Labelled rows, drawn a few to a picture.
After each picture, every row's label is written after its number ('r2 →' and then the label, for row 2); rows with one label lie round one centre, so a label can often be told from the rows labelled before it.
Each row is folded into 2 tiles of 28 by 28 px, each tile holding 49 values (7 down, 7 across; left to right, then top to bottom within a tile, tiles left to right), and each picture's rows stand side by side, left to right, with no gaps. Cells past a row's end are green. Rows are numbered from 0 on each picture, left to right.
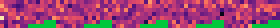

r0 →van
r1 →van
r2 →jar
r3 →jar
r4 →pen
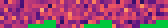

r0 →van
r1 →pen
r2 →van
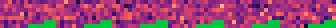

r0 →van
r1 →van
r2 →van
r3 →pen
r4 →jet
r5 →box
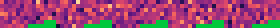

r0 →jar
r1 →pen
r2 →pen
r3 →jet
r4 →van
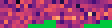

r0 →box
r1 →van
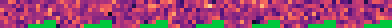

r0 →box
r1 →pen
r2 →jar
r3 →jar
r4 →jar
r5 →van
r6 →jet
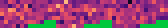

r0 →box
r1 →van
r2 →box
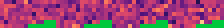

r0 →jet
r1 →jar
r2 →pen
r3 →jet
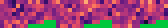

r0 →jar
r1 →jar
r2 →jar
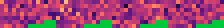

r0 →jar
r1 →van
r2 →jar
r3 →box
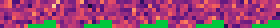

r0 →pen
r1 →jet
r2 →jet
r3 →jar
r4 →pen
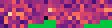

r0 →box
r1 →box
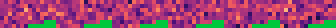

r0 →box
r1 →jet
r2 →pen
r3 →van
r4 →pen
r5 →van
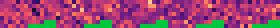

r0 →box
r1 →box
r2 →jar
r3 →jar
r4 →pen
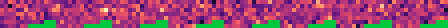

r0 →box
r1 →box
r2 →box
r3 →jar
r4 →jet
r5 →jar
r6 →pen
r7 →jar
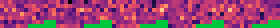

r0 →van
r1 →jet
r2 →pen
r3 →pen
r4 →van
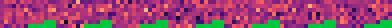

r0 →box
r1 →pen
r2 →pen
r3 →jar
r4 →pen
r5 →van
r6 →box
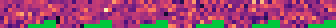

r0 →box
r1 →box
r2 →jar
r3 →jet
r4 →jar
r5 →box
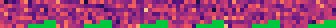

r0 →jet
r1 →jet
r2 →pen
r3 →jet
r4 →van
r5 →jar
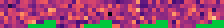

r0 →box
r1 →pen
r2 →jet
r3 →jet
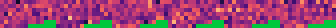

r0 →box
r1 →pen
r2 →jar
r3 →box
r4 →van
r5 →jet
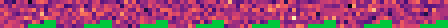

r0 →jet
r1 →box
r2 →box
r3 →jet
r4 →pen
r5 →van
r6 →jar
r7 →jet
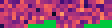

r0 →pen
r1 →jet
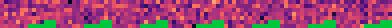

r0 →jet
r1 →jar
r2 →jet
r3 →van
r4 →van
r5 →pen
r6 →pen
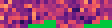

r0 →van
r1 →jar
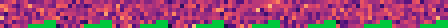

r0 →van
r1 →pen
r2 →van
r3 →pen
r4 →pen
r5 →van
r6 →van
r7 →jet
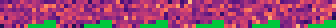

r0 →pen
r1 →box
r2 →pen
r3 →pen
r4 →jet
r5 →pen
